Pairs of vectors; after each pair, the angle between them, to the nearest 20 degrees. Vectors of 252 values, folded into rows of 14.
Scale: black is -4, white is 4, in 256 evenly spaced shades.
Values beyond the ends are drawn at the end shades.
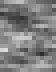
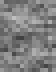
140 degrees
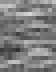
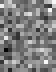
60 degrees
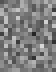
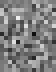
40 degrees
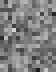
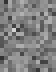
40 degrees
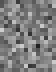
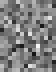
160 degrees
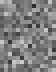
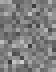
20 degrees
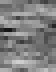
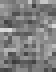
140 degrees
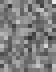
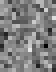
140 degrees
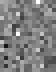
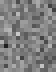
40 degrees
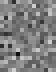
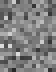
160 degrees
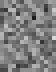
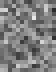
160 degrees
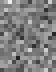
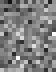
160 degrees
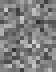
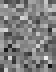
80 degrees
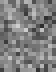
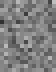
80 degrees
